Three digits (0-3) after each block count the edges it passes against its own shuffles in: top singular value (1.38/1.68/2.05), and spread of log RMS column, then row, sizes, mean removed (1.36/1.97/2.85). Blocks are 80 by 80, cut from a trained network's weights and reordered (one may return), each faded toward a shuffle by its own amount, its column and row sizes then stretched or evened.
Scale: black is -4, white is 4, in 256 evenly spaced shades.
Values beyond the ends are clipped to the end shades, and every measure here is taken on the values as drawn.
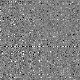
2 2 2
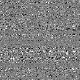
1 1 3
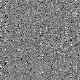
1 2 0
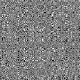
3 2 2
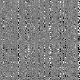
3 3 2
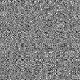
3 0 2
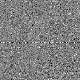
2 1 1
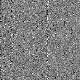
1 2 0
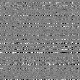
3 1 3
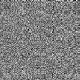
3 1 1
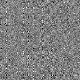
2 2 1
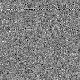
2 0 1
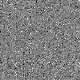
0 1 1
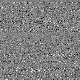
0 0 3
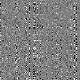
3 3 2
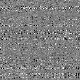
2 1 3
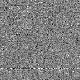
2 0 1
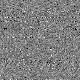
0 0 2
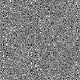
2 2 0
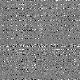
1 2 3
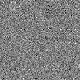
2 0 1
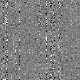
2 3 1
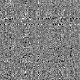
2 2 2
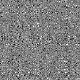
2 1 2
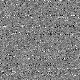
0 0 2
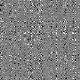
2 3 2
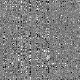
2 3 2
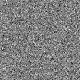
2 0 0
